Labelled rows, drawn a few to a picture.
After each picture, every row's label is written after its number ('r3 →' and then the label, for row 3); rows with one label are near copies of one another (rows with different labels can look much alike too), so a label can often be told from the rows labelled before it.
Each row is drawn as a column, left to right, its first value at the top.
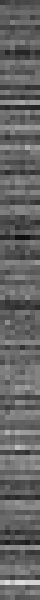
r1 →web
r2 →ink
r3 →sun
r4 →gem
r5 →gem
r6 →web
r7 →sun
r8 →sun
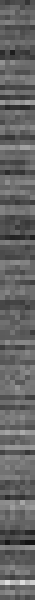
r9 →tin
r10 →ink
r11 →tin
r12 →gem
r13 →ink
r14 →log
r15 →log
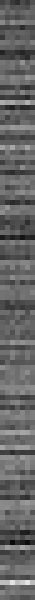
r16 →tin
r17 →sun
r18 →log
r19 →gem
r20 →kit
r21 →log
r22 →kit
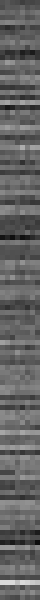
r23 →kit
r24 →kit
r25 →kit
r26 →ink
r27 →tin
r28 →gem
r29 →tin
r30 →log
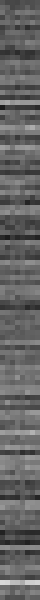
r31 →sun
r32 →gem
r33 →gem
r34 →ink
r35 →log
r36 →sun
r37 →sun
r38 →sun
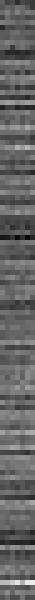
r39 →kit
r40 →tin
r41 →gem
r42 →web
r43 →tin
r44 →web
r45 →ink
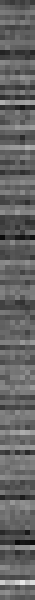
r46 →tin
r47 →tin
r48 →ink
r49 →web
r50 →ink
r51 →log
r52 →web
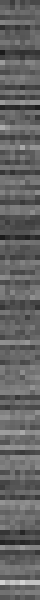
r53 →kit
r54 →kit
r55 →ink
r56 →kit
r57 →log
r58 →kit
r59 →web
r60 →sun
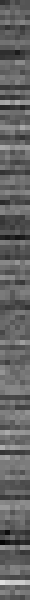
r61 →log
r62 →log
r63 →gem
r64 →tin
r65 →kit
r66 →sun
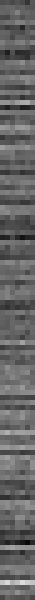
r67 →sun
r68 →sun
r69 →sun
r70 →kit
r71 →kit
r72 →log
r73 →gem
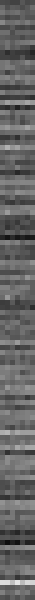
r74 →ink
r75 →web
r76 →log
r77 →ink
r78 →gem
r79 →gem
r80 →gem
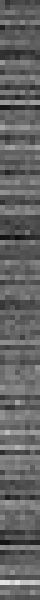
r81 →kit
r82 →ink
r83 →ink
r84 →gem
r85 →kit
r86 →web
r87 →ink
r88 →log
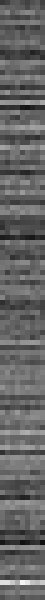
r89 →web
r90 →ink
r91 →sun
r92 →sun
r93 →ink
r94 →ink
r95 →kit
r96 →kit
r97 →log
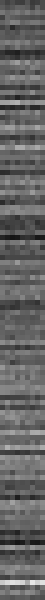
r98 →sun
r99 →gem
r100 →kit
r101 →tin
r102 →web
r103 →tin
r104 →ink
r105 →web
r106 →gem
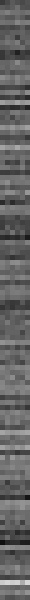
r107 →log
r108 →ink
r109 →sun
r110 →tin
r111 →log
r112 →ink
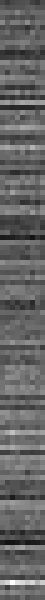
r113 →tin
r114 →web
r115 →ink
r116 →ink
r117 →sun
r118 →kit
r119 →web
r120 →log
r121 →gem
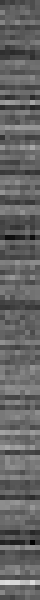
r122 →ink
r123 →gem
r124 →gem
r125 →gem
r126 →web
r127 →sun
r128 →log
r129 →sun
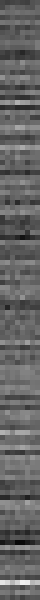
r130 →ink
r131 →sun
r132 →web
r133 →log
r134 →web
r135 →ink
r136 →sun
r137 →sun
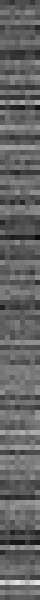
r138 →sun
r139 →web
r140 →log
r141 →ink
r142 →log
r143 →ink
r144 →ink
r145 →kit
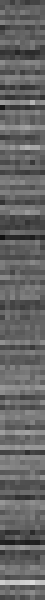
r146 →kit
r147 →gem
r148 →web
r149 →gem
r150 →web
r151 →web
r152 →tin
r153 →web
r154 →gem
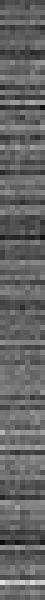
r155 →ink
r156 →ink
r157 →kit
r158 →log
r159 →sun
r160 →gem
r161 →tin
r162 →tin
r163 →kit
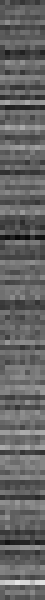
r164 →gem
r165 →kit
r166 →web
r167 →ink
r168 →web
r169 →gem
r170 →sun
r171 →web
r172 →gem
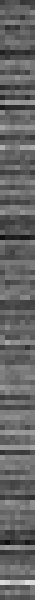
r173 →web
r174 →kit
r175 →kit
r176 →kit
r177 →web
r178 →web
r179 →ink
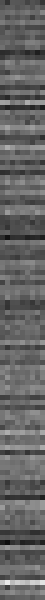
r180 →log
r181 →web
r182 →ink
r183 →ink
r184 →ink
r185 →tin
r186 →sun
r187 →tin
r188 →ink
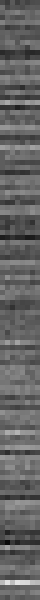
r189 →web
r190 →log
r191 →sun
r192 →ink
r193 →ink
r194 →gem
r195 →tin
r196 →tin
